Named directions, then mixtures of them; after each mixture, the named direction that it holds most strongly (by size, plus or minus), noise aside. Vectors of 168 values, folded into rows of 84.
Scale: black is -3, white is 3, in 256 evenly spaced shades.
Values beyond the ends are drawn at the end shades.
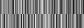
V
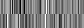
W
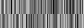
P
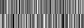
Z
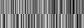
V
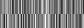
V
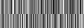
P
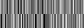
V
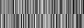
V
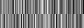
V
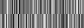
Z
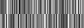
Z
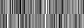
W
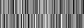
V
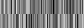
P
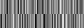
Z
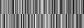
V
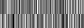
Z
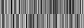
P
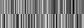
V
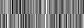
W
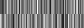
Z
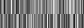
P
